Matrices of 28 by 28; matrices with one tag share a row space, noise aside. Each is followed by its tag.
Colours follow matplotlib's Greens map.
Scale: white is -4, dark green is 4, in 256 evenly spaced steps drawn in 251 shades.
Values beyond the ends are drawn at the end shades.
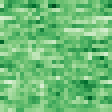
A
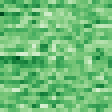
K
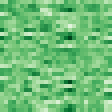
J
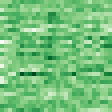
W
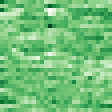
W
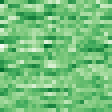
W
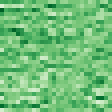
K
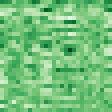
J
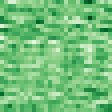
A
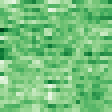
W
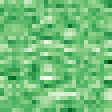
J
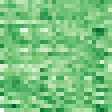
K
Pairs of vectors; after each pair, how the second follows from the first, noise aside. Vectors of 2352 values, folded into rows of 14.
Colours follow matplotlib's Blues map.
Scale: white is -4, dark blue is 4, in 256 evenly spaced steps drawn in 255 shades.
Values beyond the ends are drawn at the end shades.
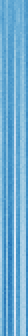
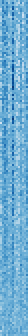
reversed, negated, partly zeroed.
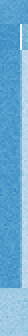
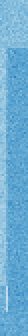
reversed, shrunk.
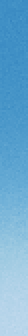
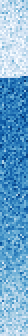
wrapped around, scaled up.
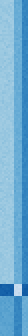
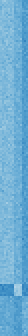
shrunk.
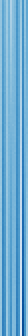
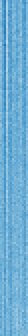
reversed, shrunk.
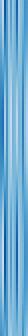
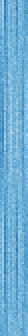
shrunk.
